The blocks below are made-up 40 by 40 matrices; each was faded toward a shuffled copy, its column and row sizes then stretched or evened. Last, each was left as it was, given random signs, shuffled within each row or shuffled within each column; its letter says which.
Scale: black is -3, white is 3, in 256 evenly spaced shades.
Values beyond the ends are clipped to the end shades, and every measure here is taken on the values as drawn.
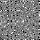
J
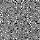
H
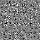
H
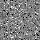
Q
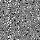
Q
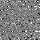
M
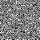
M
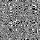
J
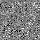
M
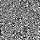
J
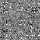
H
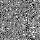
Q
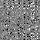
J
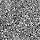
M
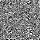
H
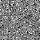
M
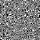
H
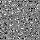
H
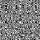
J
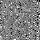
Q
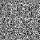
J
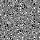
Q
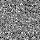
M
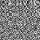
J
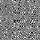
J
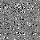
H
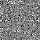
H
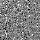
Q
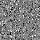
Q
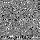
M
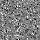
Q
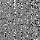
H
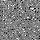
M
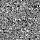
M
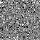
H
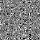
H
